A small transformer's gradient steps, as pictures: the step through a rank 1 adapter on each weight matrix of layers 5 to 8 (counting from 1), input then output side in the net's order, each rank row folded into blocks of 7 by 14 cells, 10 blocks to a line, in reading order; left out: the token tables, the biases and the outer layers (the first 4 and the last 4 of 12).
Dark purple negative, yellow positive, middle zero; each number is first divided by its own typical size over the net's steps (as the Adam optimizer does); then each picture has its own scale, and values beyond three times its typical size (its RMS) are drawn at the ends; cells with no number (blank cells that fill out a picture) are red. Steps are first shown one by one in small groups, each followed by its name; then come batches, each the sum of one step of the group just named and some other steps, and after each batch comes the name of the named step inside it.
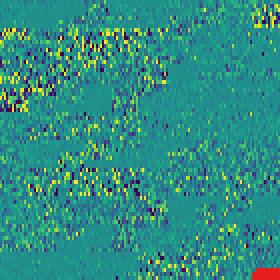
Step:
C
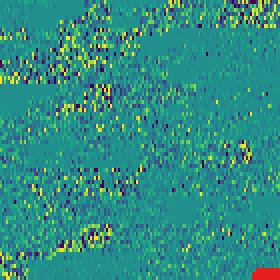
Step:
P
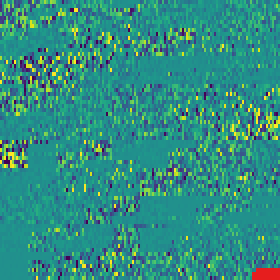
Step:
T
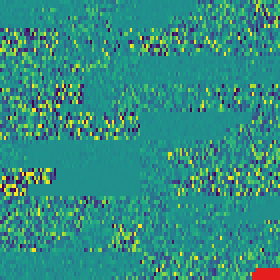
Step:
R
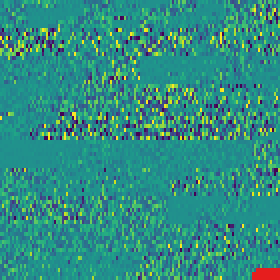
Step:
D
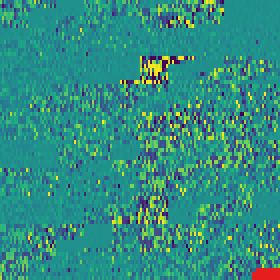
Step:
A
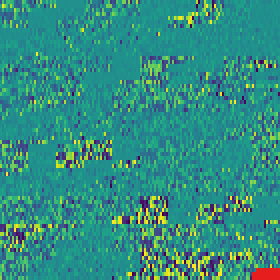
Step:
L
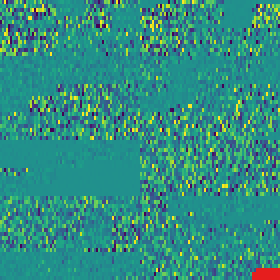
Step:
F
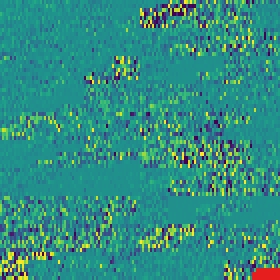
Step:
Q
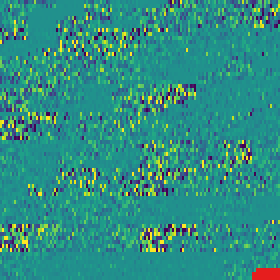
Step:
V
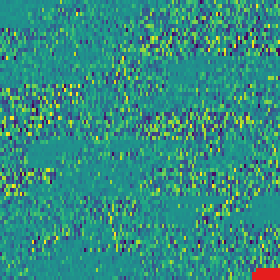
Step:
R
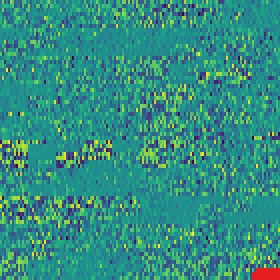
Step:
Q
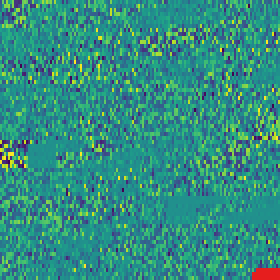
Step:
T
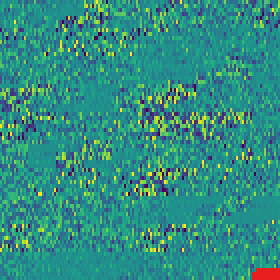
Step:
V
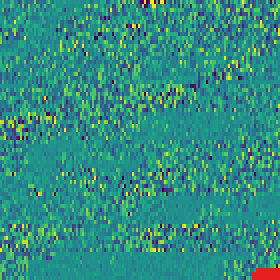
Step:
V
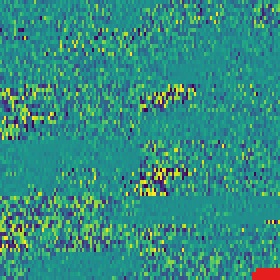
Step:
V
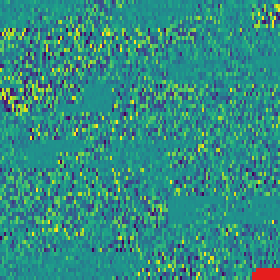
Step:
C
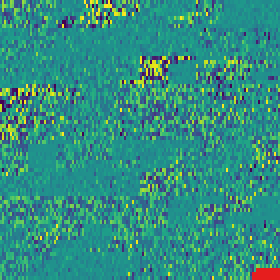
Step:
L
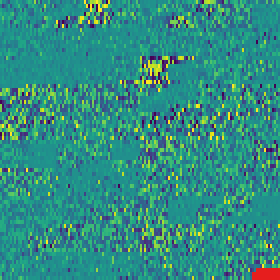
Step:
A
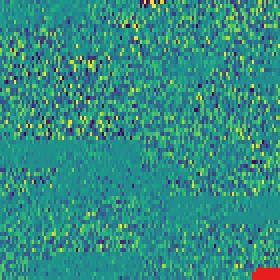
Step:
R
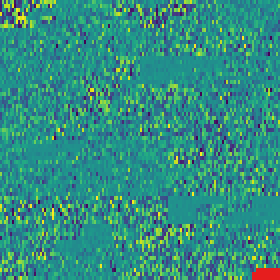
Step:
Q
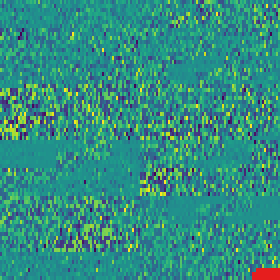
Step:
A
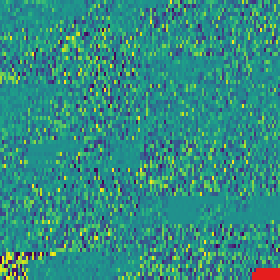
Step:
P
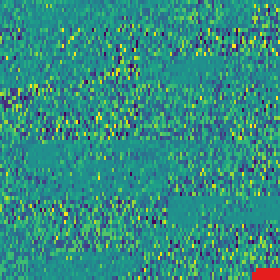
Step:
L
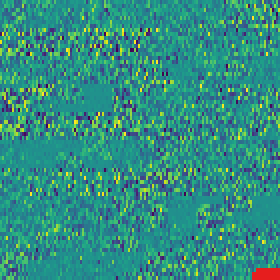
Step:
C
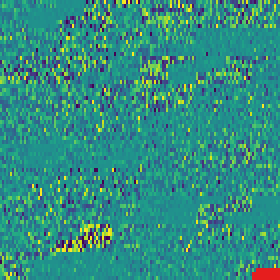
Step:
P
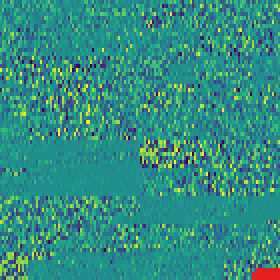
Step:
Q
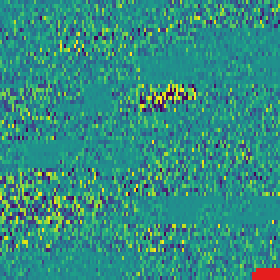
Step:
V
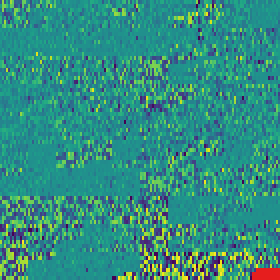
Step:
L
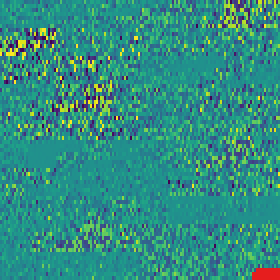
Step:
R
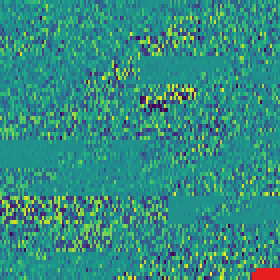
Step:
D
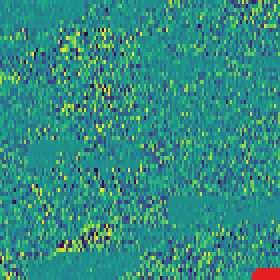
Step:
P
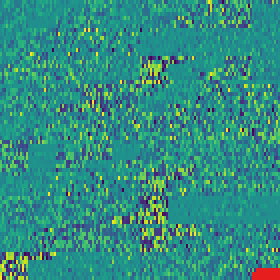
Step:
A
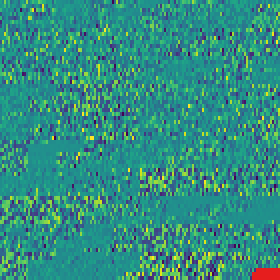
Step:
F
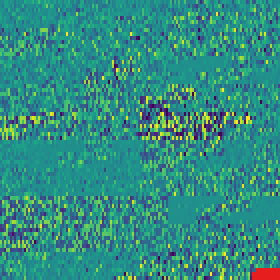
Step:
D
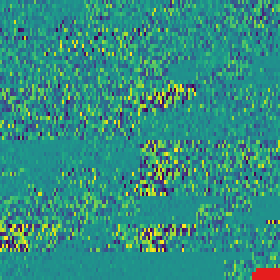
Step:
V
